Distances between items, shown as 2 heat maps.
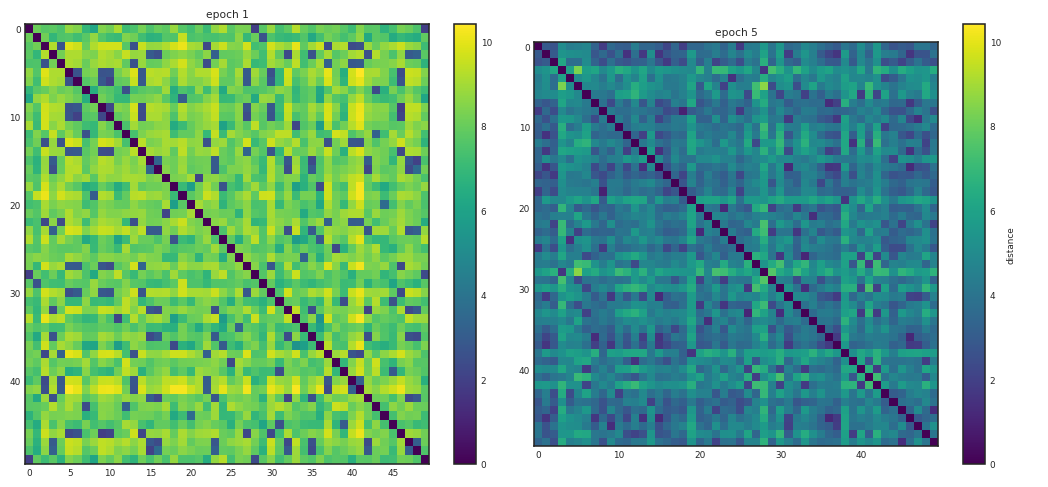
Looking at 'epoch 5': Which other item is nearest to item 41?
27
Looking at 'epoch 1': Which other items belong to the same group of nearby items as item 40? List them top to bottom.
2, 4, 13, 22, 37, 41
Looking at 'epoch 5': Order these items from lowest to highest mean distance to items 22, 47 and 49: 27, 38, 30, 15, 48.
15, 48, 27, 30, 38
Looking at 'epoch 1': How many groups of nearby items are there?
14
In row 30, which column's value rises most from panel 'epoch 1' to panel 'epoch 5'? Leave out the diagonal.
27
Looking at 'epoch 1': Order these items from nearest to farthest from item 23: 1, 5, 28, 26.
1, 26, 28, 5
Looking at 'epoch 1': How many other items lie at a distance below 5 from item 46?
7
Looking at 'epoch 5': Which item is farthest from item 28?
5
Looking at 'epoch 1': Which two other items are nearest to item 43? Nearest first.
7, 12
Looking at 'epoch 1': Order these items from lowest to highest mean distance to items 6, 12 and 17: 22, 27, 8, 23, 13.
27, 8, 22, 13, 23
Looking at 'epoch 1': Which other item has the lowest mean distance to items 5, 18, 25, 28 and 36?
24
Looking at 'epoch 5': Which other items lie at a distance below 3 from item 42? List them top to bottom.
6, 26, 30, 33, 40
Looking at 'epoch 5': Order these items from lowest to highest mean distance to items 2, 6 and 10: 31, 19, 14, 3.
31, 14, 19, 3
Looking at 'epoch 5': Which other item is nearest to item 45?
49
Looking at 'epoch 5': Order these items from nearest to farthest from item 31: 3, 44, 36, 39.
36, 39, 44, 3
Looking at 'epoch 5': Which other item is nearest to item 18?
8
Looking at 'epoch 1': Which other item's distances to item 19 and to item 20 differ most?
8
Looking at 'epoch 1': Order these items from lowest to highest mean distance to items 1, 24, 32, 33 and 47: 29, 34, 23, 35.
35, 23, 29, 34
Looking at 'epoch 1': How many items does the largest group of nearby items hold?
9
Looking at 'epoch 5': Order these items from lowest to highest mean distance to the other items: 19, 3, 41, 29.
29, 41, 19, 3
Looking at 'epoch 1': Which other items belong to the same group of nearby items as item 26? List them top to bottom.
34
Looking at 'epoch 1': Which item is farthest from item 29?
19
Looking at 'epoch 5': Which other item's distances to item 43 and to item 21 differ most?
34
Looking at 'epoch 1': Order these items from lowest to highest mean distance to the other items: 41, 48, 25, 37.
48, 25, 37, 41
